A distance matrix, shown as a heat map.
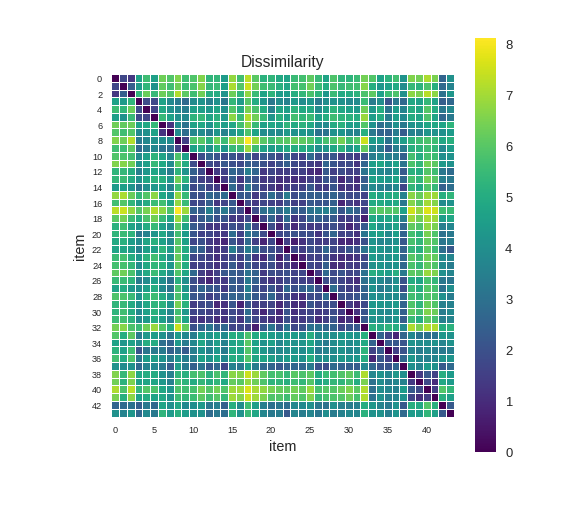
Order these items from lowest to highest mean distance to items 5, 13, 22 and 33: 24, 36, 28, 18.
24, 28, 36, 18
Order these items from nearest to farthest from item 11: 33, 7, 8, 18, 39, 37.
18, 37, 7, 33, 39, 8
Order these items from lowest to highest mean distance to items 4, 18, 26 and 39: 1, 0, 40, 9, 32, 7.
7, 32, 9, 40, 1, 0
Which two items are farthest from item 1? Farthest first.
17, 15
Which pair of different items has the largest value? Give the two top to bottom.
8, 17
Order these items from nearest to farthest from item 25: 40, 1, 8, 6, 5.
6, 5, 8, 1, 40
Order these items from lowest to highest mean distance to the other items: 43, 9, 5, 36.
43, 36, 9, 5
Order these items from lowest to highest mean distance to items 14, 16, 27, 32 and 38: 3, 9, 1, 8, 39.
3, 39, 9, 1, 8
